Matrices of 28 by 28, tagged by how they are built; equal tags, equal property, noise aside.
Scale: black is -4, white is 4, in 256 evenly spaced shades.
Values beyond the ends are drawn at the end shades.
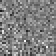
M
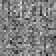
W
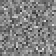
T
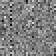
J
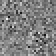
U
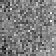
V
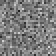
T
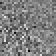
M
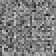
W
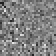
M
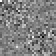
U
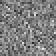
T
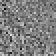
M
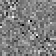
U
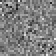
U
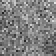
V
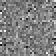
J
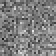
W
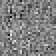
J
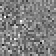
M
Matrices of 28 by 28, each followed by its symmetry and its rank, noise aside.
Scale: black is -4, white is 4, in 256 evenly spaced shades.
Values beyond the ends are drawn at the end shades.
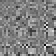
symmetric, rank four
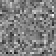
antisymmetric, rank four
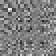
symmetric, rank four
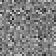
antisymmetric, rank six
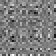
no symmetry, rank three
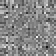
symmetric, rank six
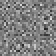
antisymmetric, rank six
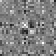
symmetric, rank three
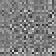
symmetric, rank three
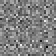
symmetric, rank four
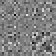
symmetric, rank four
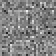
no symmetry, rank six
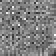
symmetric, rank six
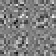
antisymmetric, rank four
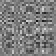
no symmetry, rank three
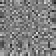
no symmetry, rank four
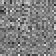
no symmetry, rank six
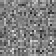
antisymmetric, rank six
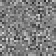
antisymmetric, rank six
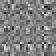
no symmetry, rank three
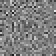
no symmetry, rank six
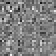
no symmetry, rank four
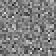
antisymmetric, rank six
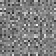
no symmetry, rank six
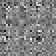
symmetric, rank three
